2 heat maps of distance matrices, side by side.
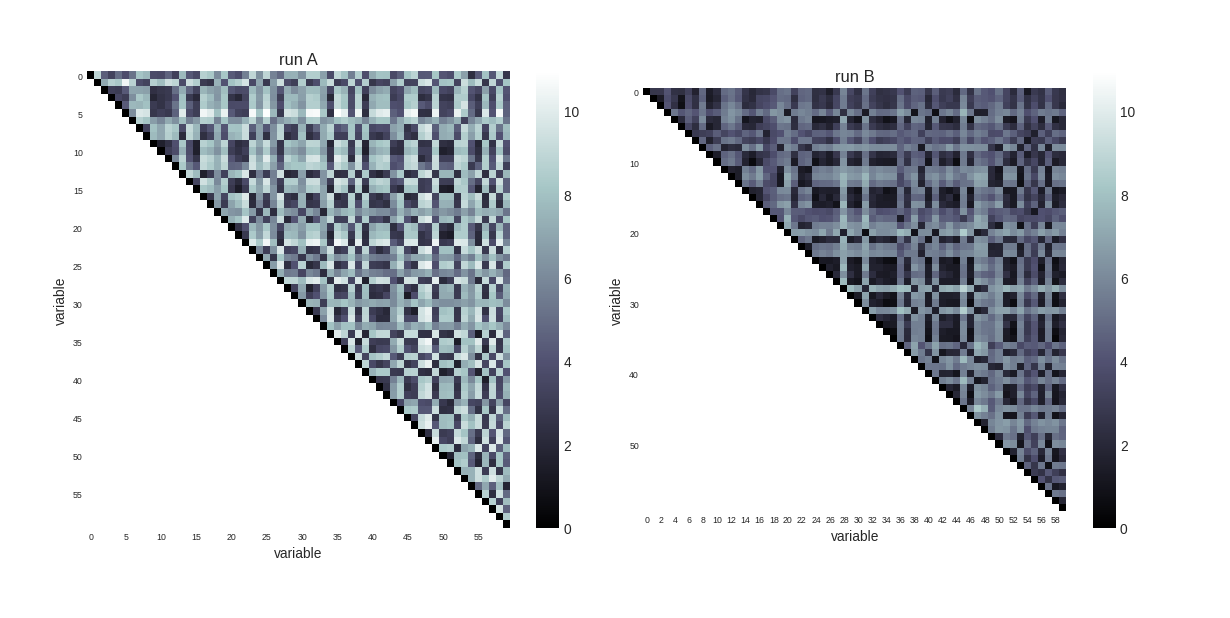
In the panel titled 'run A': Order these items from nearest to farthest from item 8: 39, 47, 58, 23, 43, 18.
23, 58, 43, 18, 39, 47
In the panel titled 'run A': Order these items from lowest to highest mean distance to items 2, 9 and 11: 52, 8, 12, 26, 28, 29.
12, 26, 29, 8, 28, 52
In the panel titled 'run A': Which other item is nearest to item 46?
31
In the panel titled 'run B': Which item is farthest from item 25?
28
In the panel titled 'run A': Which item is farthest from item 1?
5
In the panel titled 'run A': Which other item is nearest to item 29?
45
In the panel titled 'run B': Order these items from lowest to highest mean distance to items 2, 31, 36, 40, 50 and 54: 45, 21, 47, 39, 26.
26, 21, 39, 47, 45
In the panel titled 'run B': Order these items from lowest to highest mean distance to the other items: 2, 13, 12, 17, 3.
2, 17, 13, 3, 12
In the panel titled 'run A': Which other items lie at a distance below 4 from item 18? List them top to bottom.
24, 26, 30, 33
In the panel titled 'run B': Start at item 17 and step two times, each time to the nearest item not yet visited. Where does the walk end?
6
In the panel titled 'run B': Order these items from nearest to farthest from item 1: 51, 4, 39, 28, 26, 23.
26, 4, 51, 39, 23, 28
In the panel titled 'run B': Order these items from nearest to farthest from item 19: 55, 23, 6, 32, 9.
23, 55, 6, 9, 32
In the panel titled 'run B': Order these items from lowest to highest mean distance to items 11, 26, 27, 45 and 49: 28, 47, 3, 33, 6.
33, 6, 3, 47, 28
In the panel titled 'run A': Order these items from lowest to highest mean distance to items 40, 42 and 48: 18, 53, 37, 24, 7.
7, 24, 18, 37, 53
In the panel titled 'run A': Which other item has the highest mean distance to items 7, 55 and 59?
53
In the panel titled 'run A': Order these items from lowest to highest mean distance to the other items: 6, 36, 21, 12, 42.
21, 42, 36, 12, 6
